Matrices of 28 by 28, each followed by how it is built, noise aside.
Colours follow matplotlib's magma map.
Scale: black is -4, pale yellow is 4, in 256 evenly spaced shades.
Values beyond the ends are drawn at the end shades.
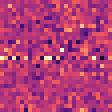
uneven rows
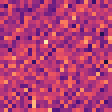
Hankel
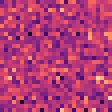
uneven rows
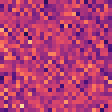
Toeplitz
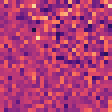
upper triangular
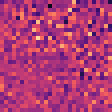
upper triangular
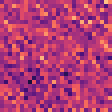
Toeplitz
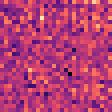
blocks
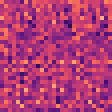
repeating columns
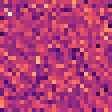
Toeplitz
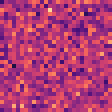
noise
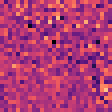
upper triangular
